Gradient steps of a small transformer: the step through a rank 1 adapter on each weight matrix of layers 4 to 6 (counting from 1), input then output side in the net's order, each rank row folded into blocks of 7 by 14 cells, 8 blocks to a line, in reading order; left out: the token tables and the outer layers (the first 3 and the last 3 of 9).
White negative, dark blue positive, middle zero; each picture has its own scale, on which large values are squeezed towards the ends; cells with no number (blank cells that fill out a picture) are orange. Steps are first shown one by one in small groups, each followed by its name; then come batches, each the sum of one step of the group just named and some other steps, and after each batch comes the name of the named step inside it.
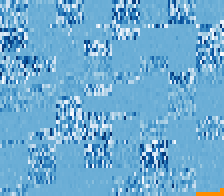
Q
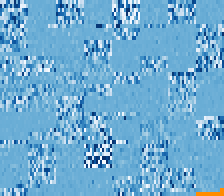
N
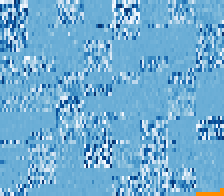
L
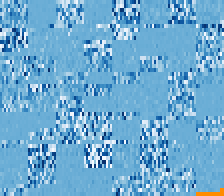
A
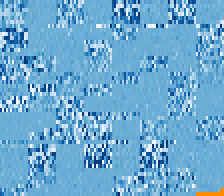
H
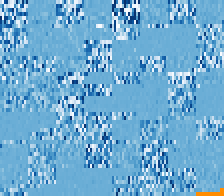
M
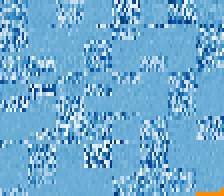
A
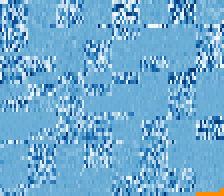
L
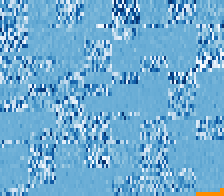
M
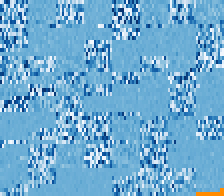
M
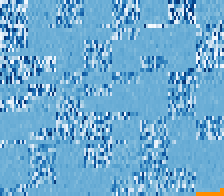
H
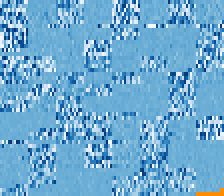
H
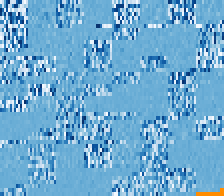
N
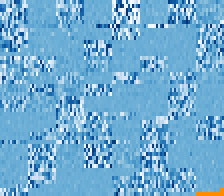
L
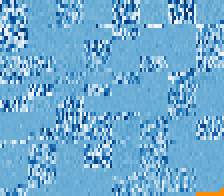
N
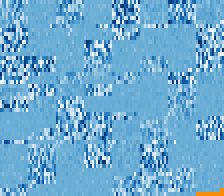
Q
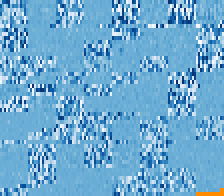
H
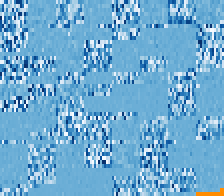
M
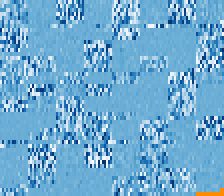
A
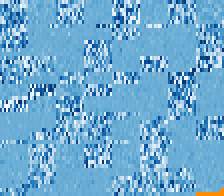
L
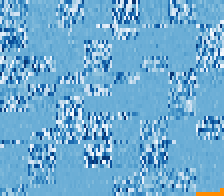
Q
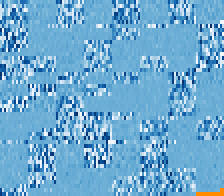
H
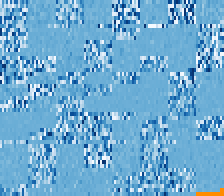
M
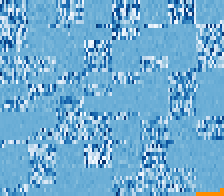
N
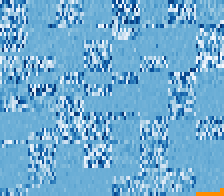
A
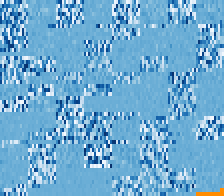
L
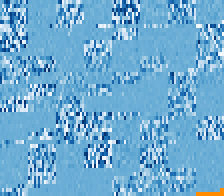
A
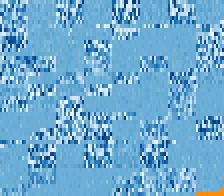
Q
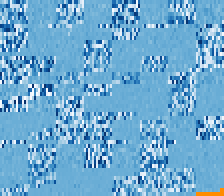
H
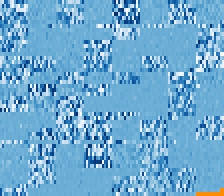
M
